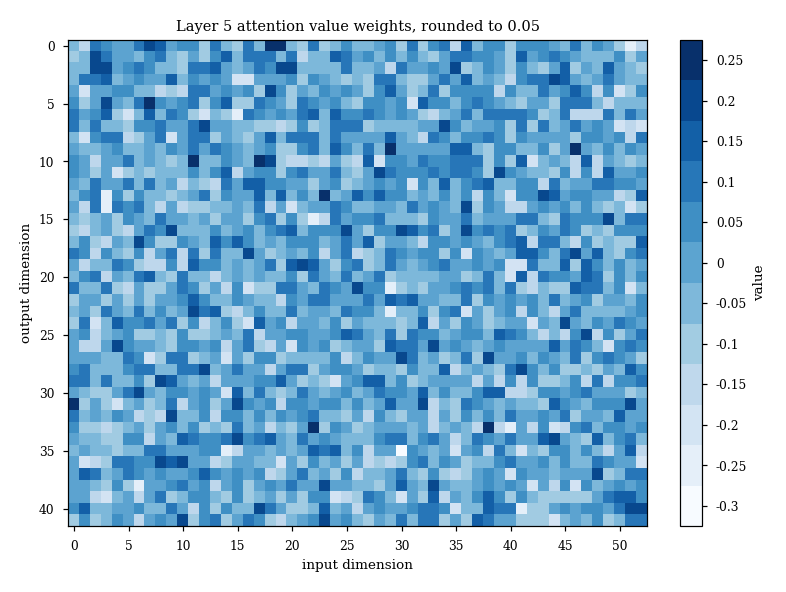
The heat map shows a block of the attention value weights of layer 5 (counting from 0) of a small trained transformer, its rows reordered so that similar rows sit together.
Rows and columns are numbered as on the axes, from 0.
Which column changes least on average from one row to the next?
0
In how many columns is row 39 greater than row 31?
20
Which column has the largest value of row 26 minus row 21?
29
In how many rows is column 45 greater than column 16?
22
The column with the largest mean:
38
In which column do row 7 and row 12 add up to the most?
34
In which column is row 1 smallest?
21
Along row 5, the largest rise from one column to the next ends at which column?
32
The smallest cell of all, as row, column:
35, 30
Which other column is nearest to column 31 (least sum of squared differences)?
39
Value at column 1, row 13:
0.05
